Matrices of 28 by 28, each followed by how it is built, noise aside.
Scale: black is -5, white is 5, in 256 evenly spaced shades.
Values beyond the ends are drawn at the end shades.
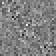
block diagonal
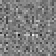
low rank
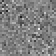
block diagonal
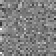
low rank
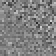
upper triangular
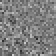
lower triangular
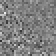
lower triangular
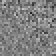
upper triangular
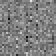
uneven columns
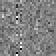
uneven columns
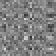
low rank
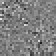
block diagonal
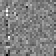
uneven columns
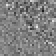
upper triangular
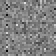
uneven columns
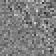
upper triangular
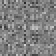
low rank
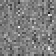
uneven columns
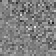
upper triangular
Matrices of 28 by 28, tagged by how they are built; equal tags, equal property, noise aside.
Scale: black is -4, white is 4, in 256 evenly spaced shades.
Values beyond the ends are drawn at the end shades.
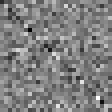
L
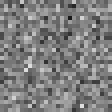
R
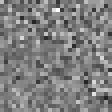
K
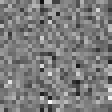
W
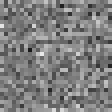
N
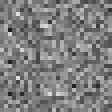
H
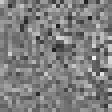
K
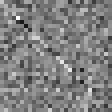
L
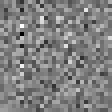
W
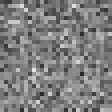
R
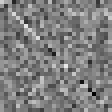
L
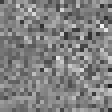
K
